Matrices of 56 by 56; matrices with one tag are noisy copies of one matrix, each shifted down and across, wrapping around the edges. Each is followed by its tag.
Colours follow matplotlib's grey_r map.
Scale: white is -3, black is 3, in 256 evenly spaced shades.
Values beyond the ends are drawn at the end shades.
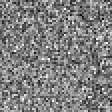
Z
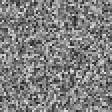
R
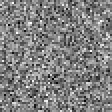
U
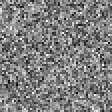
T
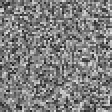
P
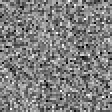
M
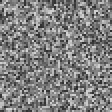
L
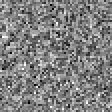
L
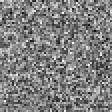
L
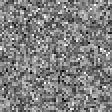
T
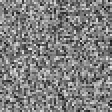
Z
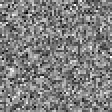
T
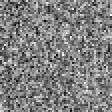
M
